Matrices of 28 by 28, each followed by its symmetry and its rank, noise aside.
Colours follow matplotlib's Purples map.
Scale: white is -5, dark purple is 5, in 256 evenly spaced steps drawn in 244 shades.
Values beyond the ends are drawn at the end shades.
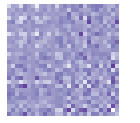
symmetric, rank four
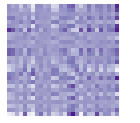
antisymmetric, rank two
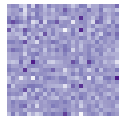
antisymmetric, rank four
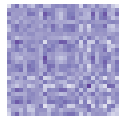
symmetric, rank three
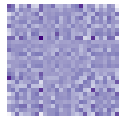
symmetric, rank three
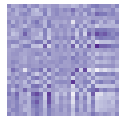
symmetric, rank two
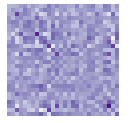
symmetric, rank four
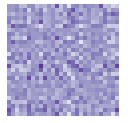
antisymmetric, rank four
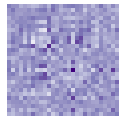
symmetric, rank four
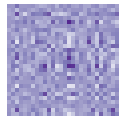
no symmetry, rank three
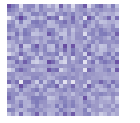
symmetric, rank two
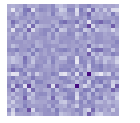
symmetric, rank three
